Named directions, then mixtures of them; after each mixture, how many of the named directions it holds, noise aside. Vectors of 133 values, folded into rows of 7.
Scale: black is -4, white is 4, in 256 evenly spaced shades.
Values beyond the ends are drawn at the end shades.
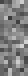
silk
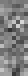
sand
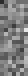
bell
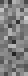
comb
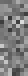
two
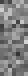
four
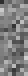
three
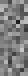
four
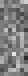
four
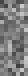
two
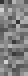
four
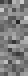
two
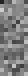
four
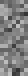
two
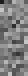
four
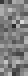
four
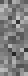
two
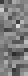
four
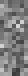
one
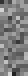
four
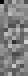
three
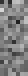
two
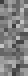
two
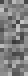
four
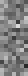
four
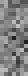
four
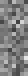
two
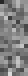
one
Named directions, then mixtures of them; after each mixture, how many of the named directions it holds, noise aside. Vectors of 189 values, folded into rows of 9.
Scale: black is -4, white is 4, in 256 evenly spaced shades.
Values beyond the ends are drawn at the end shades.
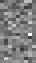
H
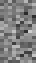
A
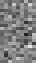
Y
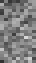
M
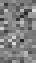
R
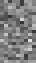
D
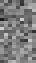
four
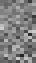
four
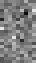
three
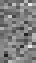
one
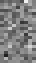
three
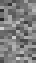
four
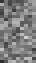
one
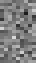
three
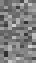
two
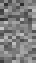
three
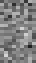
two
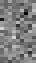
two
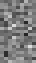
two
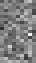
four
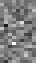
four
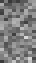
one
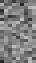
four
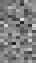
two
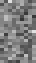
three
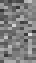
four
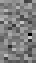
two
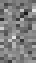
two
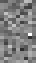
one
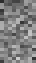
three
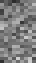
two
